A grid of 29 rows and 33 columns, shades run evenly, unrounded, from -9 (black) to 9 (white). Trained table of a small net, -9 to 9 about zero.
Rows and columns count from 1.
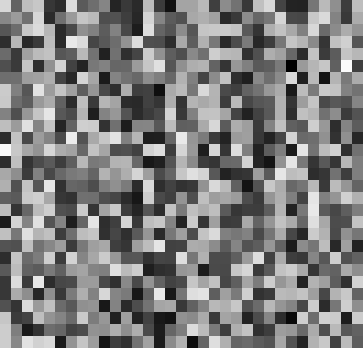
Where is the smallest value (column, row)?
27, 6
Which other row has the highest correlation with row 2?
24
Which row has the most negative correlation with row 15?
26
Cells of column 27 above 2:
10
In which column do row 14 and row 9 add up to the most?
8
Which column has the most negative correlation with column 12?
3
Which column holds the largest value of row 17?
29
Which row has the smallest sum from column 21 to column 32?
18
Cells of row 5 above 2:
13
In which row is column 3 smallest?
28
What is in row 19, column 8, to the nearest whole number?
-2
